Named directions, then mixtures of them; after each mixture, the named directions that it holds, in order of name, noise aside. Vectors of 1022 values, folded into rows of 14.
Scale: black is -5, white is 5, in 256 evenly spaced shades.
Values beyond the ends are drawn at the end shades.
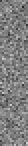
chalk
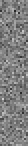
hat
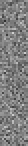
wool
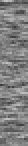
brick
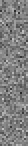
hat.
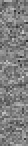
brick, hat.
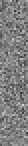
hat, wool.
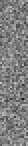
chalk, hat, wool.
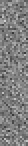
wool.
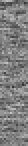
brick, wool.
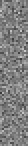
chalk, hat, wool.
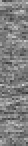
brick, chalk.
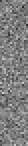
chalk.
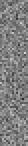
chalk, wool.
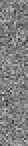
chalk, hat, wool.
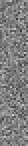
hat, wool.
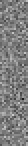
chalk, hat, wool.
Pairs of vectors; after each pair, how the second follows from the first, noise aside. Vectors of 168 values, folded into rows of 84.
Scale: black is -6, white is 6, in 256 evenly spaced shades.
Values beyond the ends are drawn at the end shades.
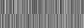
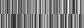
wrapped around, scaled up.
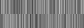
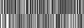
wrapped around, negated, scaled up.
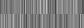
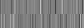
partly zeroed.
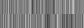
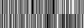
scaled up.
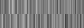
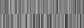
copied.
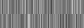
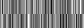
scaled up.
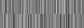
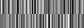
wrapped around, scaled up.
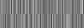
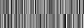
wrapped around, negated, scaled up.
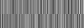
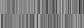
sign-scrambled.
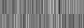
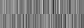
sign-scrambled.
